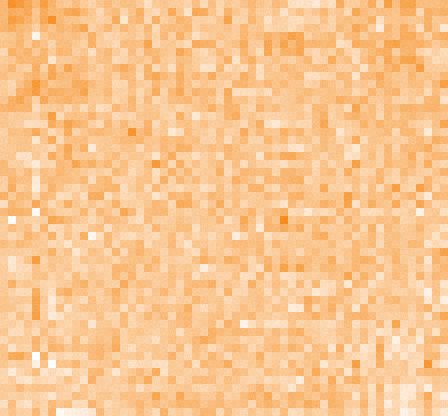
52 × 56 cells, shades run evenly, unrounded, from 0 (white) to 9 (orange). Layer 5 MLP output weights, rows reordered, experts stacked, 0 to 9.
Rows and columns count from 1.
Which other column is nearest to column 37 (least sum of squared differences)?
38
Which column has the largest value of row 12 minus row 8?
7
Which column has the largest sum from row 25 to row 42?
44
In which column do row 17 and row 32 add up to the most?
17
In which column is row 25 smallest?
54
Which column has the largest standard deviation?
5
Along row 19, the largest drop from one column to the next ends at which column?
12
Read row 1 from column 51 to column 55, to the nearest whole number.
7 7 5 5 5
